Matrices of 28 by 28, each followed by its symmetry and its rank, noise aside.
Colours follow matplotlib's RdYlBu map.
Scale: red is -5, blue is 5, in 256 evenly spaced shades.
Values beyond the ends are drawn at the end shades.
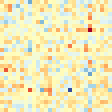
no symmetry, rank six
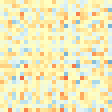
antisymmetric, rank four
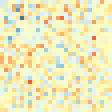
no symmetry, rank eight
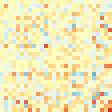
symmetric, rank four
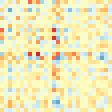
symmetric, rank four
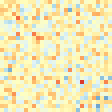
symmetric, rank eight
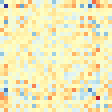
symmetric, rank four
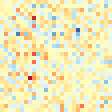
antisymmetric, rank eight
